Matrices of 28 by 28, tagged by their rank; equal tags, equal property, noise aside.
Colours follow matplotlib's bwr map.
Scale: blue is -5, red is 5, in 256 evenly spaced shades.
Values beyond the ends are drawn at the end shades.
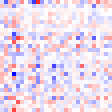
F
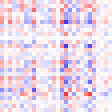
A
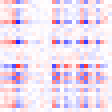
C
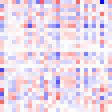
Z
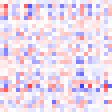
Z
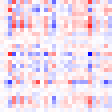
A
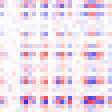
C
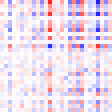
C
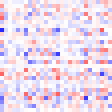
F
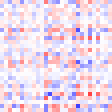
Z
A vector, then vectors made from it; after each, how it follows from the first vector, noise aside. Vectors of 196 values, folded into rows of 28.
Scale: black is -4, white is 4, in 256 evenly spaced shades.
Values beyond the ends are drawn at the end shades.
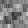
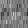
negated, partly zeroed.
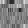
wrapped around, negated, partly zeroed.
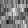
reversed, negated.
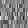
sign-scrambled.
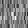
sign-scrambled.
